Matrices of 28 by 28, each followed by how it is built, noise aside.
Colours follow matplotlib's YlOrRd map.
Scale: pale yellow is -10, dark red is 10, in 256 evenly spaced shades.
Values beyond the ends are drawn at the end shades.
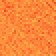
Toeplitz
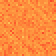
Toeplitz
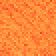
Toeplitz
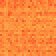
blocks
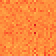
low rank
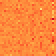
uneven columns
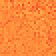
upper triangular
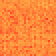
blocks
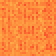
blocks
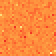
sparse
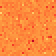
sparse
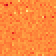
sparse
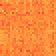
blocks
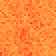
smooth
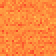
blocks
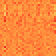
low rank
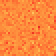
uneven columns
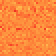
low rank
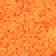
smooth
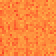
blocks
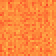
blocks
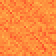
Toeplitz
